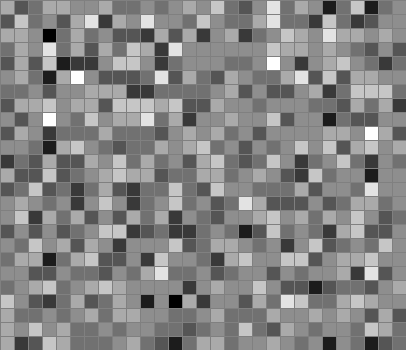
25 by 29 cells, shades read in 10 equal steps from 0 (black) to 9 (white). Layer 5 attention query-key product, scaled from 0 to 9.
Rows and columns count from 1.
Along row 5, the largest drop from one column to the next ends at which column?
5
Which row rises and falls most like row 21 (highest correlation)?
9
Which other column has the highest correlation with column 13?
3
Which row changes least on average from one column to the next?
23
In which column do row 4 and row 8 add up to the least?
29
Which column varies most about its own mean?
4
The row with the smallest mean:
17
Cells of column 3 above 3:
17
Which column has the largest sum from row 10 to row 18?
8
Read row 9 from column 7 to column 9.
7 5 6
